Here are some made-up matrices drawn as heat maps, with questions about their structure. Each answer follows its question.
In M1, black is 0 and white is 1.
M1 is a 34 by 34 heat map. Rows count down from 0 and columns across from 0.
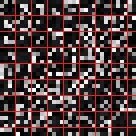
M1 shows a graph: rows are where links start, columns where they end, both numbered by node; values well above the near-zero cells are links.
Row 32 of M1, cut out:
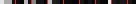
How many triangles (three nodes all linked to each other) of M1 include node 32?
4
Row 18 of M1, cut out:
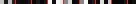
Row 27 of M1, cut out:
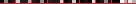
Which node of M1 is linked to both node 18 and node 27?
node 15
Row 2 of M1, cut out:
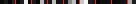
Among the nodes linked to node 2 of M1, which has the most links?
node 17
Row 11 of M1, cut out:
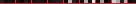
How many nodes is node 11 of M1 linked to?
7
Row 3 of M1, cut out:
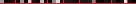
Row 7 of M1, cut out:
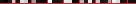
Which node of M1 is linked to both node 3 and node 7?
node 5
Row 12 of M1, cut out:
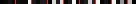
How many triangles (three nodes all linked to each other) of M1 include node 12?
8
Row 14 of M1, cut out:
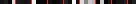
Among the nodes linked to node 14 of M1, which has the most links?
node 23
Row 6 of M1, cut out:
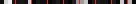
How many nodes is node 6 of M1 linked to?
8
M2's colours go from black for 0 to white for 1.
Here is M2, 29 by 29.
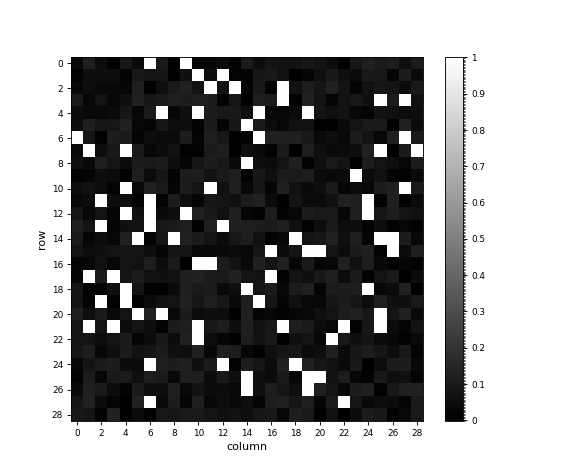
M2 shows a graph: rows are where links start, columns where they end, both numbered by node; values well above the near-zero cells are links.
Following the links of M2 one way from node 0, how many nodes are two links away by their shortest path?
3
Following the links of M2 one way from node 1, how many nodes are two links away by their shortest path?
6
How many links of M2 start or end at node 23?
1
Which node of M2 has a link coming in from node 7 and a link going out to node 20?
node 25
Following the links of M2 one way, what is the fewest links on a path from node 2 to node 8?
5
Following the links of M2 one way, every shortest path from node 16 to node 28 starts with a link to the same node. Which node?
node 10
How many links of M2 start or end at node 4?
9
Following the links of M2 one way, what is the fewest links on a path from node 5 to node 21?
7
